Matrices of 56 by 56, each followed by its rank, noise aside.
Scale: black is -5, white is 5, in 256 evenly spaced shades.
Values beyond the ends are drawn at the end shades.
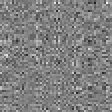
six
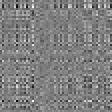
two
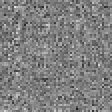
eight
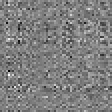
six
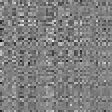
three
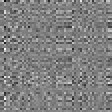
three
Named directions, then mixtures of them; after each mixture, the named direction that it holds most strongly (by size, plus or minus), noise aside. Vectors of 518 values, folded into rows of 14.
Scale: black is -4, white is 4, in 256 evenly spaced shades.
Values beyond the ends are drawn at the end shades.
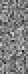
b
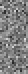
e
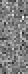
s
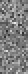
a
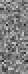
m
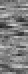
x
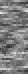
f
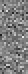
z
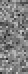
a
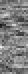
x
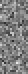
b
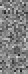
e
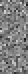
e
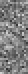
a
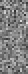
e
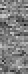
x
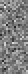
m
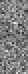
a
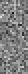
a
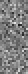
a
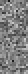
e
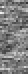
f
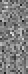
b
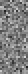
e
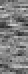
x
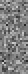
m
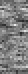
x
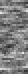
f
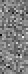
z
